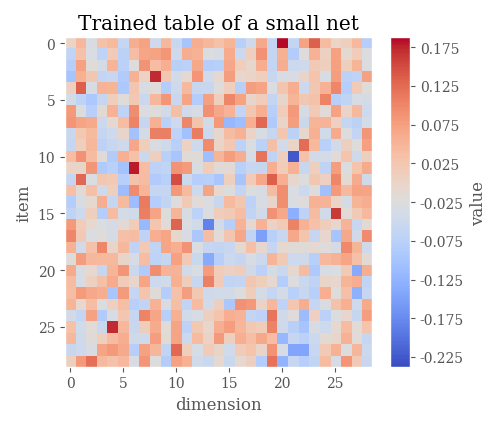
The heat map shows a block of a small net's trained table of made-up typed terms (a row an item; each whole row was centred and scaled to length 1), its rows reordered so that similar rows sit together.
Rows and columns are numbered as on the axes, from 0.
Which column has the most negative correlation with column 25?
5
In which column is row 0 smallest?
11
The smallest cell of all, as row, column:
10, 21
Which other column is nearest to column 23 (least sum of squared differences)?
20
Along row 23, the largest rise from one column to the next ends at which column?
16
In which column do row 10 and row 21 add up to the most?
18
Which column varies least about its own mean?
17
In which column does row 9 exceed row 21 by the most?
22
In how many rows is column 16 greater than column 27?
13
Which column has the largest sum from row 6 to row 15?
25
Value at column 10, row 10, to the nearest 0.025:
-0.1
